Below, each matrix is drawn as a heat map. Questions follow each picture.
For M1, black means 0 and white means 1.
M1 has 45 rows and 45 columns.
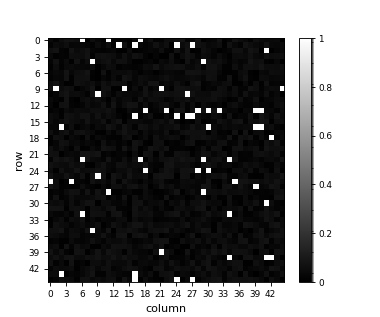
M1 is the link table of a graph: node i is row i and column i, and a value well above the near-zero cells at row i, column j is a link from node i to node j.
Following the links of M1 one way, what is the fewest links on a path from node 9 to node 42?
4
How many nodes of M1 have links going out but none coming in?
3
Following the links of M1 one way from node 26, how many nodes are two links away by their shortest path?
5
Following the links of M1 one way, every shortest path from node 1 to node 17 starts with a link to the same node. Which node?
node 13
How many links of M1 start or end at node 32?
3
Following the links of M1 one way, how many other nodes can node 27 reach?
2
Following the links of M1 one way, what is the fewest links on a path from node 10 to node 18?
4
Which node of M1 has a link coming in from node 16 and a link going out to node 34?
node 40
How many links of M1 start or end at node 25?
1
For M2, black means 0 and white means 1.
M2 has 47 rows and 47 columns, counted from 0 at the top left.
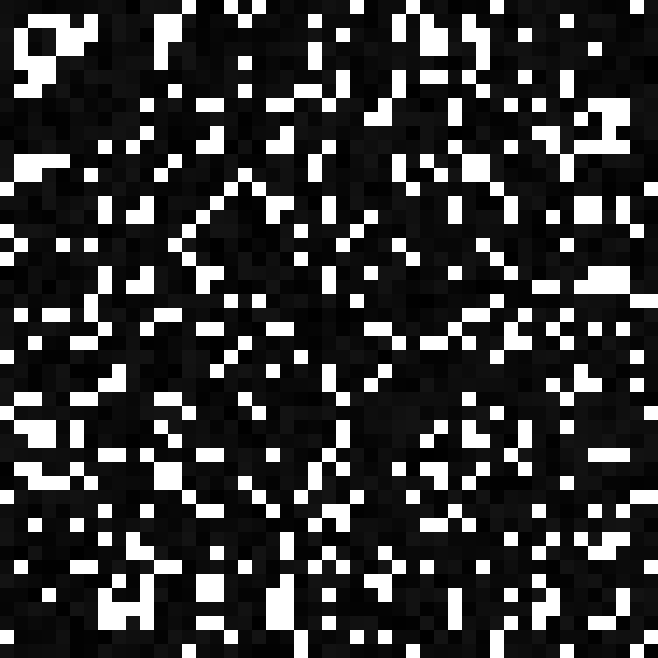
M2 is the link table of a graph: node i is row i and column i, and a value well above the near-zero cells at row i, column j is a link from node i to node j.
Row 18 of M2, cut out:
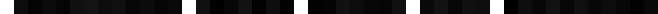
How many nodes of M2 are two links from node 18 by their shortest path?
5
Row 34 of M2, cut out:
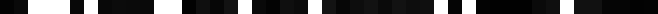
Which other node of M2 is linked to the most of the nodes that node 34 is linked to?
node 1
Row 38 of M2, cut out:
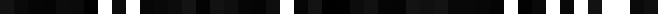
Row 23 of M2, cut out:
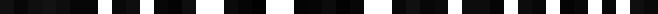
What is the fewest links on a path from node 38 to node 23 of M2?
2
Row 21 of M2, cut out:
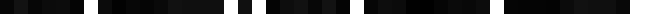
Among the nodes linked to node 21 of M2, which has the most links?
node 6
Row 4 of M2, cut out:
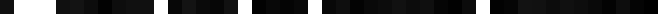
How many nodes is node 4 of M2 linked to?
7
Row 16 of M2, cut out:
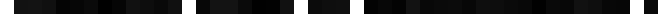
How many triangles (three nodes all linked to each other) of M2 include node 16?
6
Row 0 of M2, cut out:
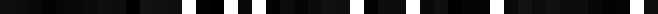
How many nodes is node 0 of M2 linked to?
7
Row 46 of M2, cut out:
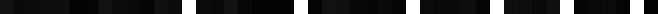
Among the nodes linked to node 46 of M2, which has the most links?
node 40
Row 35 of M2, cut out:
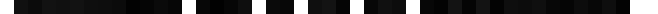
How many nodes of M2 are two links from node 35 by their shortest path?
4
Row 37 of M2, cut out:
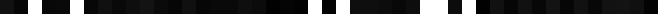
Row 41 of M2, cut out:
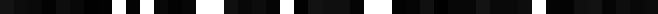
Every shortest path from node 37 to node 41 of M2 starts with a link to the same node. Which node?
node 24
